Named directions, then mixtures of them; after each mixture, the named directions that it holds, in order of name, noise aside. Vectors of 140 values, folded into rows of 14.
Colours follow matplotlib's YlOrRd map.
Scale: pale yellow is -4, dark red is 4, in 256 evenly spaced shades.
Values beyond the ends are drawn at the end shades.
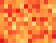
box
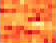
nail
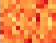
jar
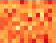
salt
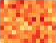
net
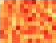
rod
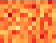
box, jar, salt.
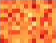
box, jar, salt.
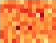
rod, salt.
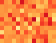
jar, net, salt.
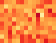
jar, rod, salt.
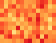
jar, net.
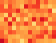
box.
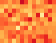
salt.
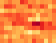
nail.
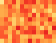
rod.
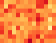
box, jar, net.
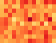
rod, salt.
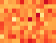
jar, salt.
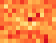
nail, net, salt.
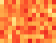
rod.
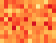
box, jar.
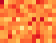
box, net, rod.
